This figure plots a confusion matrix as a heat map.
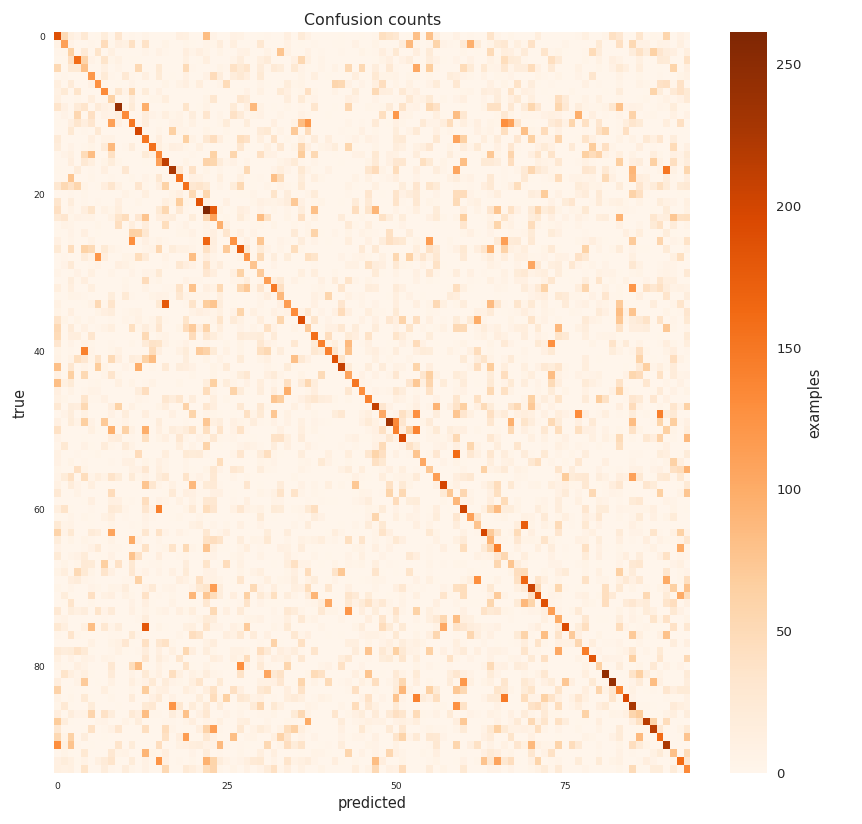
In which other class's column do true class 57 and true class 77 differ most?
20
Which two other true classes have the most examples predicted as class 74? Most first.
78, 37
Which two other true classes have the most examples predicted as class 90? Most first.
17, 69
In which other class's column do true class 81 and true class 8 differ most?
31
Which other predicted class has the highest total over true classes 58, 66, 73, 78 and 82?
60
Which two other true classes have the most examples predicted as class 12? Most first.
42, 80
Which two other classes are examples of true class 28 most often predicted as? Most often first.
6, 20
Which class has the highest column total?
22
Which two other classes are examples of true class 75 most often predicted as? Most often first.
13, 57
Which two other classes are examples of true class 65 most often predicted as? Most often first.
92, 22
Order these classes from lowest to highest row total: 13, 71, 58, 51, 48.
58, 51, 13, 48, 71
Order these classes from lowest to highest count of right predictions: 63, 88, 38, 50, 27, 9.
50, 38, 27, 63, 88, 9
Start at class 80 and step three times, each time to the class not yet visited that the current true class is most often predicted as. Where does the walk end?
11
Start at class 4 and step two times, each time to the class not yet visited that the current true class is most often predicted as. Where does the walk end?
59
